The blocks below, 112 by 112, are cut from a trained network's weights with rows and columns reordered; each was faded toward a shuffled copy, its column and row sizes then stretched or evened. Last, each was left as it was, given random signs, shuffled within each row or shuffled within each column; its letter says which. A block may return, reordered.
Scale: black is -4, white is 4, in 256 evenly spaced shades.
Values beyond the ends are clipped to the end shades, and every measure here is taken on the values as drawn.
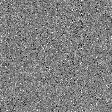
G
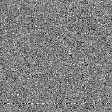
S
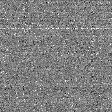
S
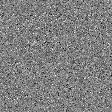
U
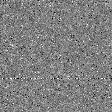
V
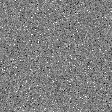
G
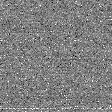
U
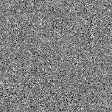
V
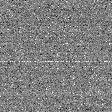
U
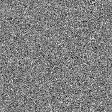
G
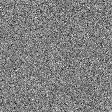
U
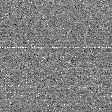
U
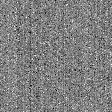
G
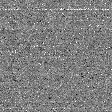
U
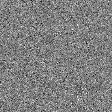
G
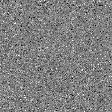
S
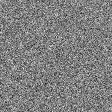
U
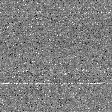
U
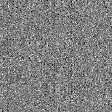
S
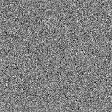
S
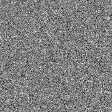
V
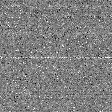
U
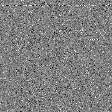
V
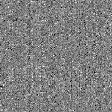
S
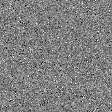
G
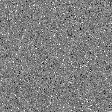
G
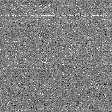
S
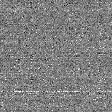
S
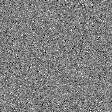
V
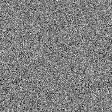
V
